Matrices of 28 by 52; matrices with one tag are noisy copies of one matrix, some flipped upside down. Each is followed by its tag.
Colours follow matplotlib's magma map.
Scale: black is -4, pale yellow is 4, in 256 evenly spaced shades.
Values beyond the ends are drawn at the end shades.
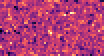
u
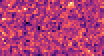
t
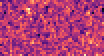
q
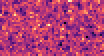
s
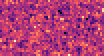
s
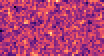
u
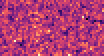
s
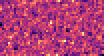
u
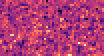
s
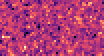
t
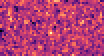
u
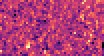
q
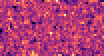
u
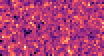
t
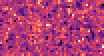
s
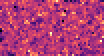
u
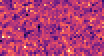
t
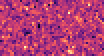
t
